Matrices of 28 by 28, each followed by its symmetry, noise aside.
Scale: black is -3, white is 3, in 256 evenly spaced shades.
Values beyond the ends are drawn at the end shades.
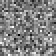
mirrored left to right.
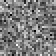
same after a half turn.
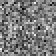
mirrored top to bottom.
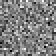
antisymmetric.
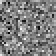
mirrored top to bottom.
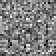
mirrored left to right.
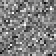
symmetric.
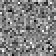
symmetric.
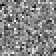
same after a half turn.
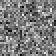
symmetric.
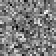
symmetric.
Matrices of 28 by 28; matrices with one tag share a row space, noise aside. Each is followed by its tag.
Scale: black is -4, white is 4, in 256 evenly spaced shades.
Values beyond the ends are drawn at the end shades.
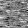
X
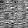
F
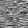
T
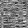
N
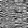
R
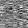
T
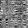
R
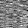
T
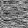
N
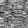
F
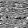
R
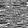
X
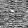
F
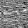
N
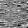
X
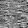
X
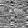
F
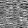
T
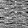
F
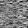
T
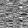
T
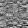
T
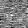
F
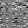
R
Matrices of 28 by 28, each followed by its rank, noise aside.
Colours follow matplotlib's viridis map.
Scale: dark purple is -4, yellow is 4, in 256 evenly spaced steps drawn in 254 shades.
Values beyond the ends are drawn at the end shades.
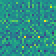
six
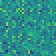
six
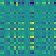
one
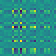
one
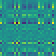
one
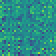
six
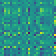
two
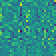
four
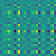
one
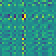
two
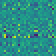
three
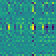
two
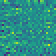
six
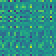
two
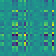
one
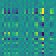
one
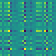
one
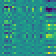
two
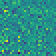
six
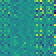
two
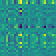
two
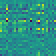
three
